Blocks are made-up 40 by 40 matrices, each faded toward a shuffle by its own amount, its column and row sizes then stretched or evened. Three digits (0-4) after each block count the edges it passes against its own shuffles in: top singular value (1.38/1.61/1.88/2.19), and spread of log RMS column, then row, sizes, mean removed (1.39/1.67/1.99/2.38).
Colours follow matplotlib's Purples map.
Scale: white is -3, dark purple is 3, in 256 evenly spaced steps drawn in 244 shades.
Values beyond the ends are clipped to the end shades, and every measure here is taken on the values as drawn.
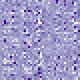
2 4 1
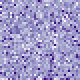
0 0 0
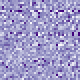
2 1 3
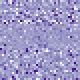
0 1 4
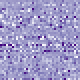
1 0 4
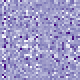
2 3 2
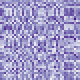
4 1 2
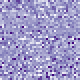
1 0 4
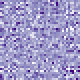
3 1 3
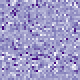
0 2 3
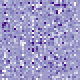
1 4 0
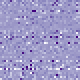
2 1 4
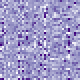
3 3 0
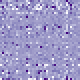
0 3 4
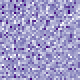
2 1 1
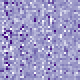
0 4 0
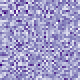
3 2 0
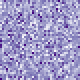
0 0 0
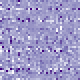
1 3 4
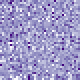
2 2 1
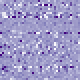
2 1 4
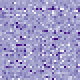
2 1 3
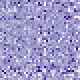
1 2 3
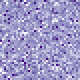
1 1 0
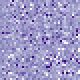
0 2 2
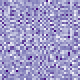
4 0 1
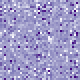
1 4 1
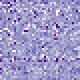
0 1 3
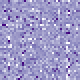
0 2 2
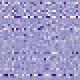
3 1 4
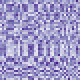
4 0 3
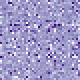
0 4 3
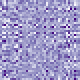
4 4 4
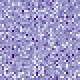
1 1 0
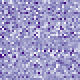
1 1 4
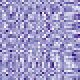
4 1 2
